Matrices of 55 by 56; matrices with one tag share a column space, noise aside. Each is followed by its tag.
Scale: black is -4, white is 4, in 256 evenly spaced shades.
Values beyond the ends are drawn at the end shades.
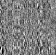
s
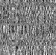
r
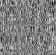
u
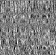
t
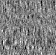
t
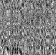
s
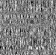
t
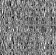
u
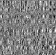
t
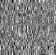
r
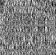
u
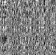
u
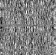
u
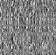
u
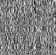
u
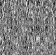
u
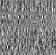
t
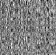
u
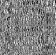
u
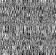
r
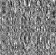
u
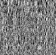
u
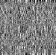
r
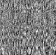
s
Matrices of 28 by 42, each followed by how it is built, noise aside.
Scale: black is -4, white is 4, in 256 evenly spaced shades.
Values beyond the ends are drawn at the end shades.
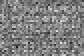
blocks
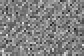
Hankel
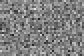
blocks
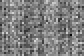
blocks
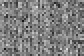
blocks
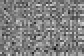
blocks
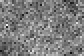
smooth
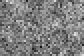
smooth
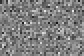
uneven rows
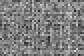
blocks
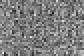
blocks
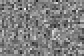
blocks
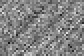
Hankel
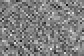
Toeplitz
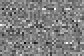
uneven rows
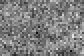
smooth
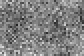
smooth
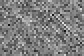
Toeplitz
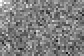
smooth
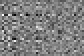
low rank
